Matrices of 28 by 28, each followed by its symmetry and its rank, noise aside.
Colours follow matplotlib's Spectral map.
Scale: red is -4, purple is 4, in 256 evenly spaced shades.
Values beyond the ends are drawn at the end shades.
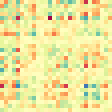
symmetric, rank three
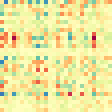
no symmetry, rank three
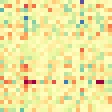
no symmetry, rank four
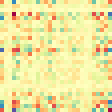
no symmetry, rank three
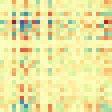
no symmetry, rank two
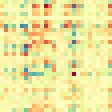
no symmetry, rank three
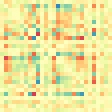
antisymmetric, rank two
